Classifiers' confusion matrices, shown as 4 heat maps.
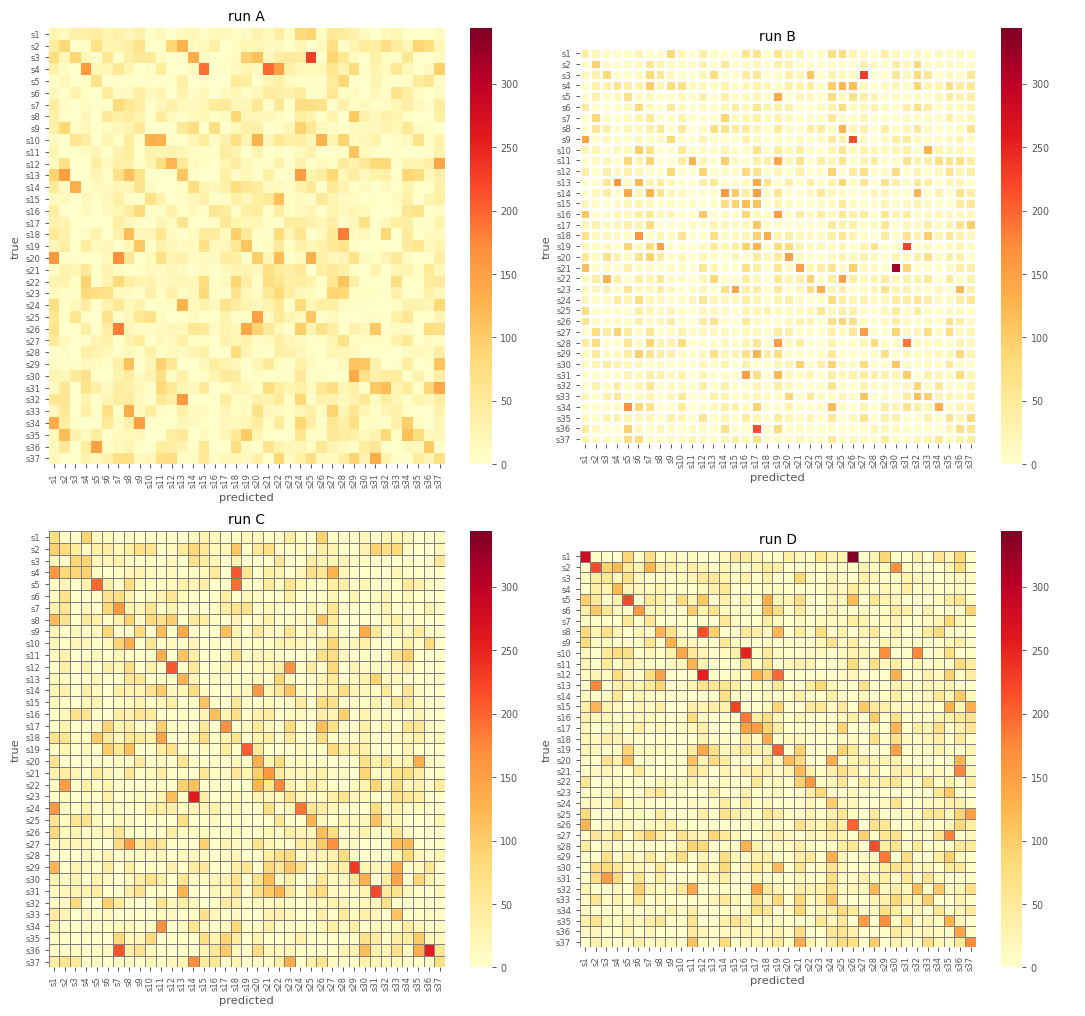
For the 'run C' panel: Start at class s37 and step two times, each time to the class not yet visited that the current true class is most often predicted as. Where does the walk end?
s20
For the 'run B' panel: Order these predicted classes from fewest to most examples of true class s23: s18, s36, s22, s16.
s18, s16, s22, s36
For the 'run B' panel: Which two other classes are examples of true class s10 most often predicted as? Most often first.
s33, s6
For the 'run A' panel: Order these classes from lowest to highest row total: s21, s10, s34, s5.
s5, s21, s34, s10
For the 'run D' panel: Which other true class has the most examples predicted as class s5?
s20
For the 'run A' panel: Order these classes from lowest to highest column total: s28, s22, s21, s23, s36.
s23, s36, s21, s28, s22
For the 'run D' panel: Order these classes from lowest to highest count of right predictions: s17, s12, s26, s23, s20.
s23, s20, s17, s26, s12
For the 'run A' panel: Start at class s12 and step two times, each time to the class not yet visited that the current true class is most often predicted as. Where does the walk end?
s31
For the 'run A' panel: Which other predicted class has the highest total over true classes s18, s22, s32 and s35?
s28
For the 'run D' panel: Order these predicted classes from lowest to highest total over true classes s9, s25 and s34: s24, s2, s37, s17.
s2, s17, s24, s37
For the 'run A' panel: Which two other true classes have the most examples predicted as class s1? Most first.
s20, s34
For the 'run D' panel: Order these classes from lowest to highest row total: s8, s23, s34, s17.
s23, s34, s17, s8
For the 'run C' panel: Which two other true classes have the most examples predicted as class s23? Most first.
s12, s37
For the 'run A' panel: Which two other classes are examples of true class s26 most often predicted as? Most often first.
s7, s19
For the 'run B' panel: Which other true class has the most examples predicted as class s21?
s30
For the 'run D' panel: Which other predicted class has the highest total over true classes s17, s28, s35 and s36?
s16
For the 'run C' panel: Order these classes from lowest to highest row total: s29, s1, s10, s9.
s1, s10, s9, s29
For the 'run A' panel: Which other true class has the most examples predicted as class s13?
s32
